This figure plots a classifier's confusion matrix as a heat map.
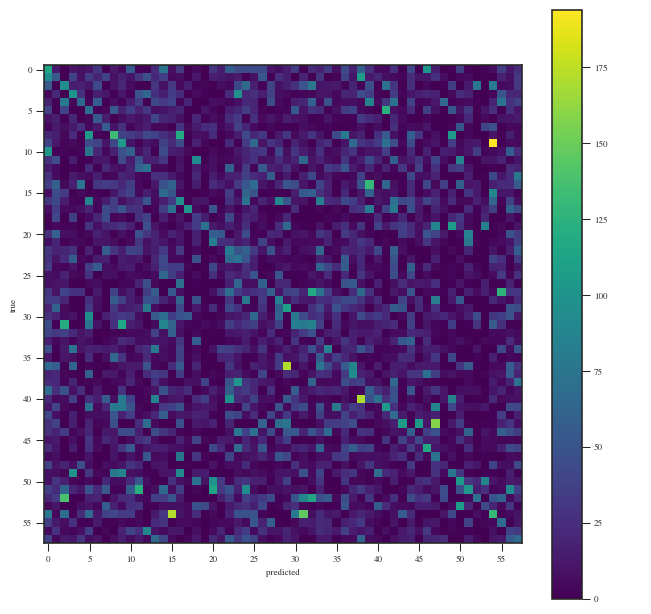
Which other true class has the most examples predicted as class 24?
51
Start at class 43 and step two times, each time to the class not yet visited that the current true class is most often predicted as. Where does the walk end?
16
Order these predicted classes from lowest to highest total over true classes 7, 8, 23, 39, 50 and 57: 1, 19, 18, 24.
19, 1, 18, 24
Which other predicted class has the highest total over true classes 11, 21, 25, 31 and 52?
2
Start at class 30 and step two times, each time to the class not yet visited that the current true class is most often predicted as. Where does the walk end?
41
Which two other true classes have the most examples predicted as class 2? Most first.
52, 31
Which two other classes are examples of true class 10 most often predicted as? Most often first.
0, 5
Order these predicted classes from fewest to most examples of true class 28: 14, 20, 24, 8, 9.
20, 14, 9, 8, 24
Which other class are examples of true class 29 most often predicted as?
12
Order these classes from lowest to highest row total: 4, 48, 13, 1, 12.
48, 13, 12, 1, 4
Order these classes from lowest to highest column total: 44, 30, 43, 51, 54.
43, 51, 30, 54, 44
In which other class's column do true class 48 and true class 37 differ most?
46
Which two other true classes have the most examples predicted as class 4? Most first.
14, 48
